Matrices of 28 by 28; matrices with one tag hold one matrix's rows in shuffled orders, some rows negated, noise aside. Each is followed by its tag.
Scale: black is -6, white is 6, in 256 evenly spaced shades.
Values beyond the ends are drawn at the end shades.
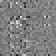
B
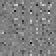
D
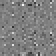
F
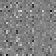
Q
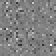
Q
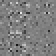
B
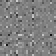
Q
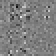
B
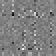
F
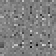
D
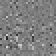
Q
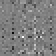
F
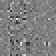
B
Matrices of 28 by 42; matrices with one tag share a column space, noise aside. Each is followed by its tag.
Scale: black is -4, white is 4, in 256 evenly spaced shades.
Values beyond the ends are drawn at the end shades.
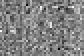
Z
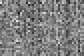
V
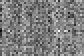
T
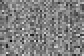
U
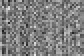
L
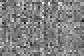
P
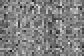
Z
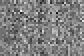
V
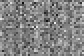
P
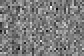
Z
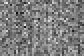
V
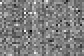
T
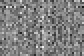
L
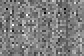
T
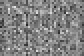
Z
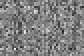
Z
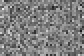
L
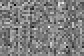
P
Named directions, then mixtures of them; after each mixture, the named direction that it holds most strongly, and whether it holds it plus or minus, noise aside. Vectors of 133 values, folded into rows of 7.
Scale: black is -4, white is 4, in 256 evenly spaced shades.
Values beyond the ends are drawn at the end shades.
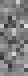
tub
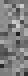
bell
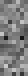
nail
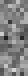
nail, plus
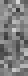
bell, plus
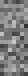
tub, minus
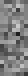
bell, plus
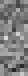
nail, minus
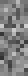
tub, plus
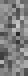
bell, plus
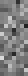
tub, minus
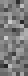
tub, minus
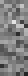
bell, plus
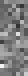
bell, minus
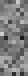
nail, plus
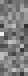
nail, plus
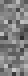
nail, plus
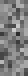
bell, plus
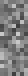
bell, minus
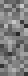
bell, plus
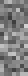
nail, minus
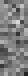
bell, plus
